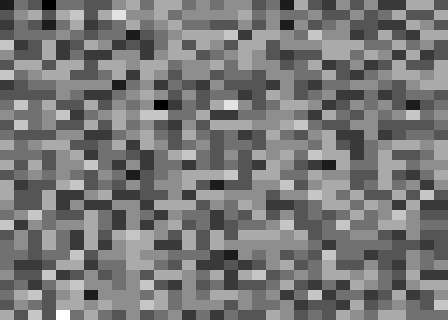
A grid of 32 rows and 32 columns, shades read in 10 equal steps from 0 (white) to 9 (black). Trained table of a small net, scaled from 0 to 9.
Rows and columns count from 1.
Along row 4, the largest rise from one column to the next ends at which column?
18
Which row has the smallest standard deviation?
10
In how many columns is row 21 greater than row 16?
17
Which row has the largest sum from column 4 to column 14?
20
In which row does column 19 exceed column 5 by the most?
32
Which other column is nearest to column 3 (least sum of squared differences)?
29
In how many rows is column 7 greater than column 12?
20
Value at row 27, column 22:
6
